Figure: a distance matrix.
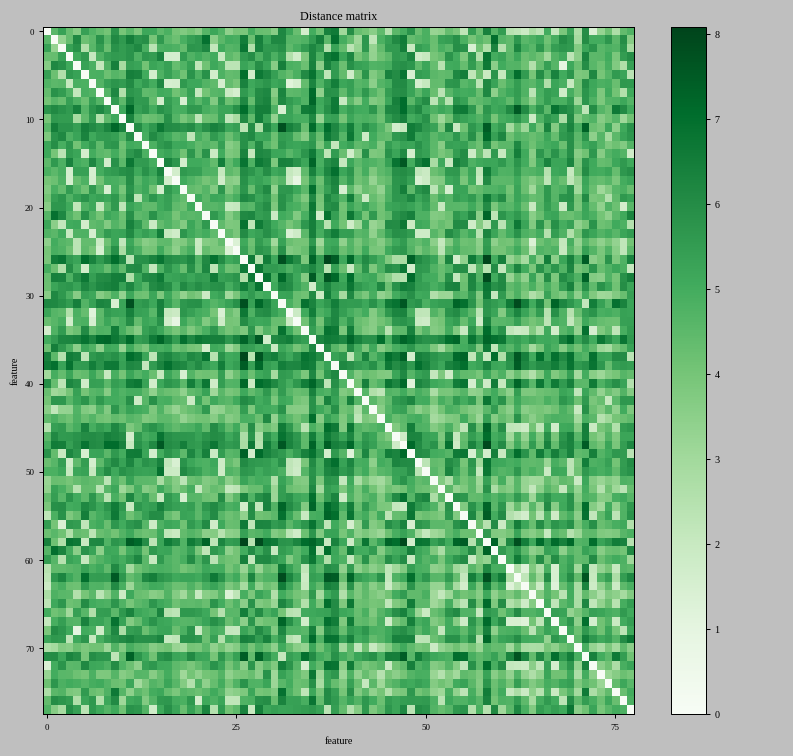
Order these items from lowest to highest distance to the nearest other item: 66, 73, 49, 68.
68, 49, 66, 73
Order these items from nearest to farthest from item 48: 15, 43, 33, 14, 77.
14, 77, 43, 15, 33
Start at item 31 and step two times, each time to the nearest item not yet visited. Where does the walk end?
71
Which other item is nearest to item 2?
56
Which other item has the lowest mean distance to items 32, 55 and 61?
63
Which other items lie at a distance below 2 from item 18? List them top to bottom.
8, 15, 39, 53
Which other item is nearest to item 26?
54
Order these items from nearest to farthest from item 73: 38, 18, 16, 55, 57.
18, 57, 55, 16, 38
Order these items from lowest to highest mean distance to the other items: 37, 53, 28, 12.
53, 12, 28, 37
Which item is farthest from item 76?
35
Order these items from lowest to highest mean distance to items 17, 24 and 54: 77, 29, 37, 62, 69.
69, 62, 77, 29, 37
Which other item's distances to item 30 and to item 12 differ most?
59
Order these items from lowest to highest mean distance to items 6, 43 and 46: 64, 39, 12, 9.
64, 39, 12, 9
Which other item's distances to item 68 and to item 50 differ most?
4
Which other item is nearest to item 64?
24
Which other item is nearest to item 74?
42
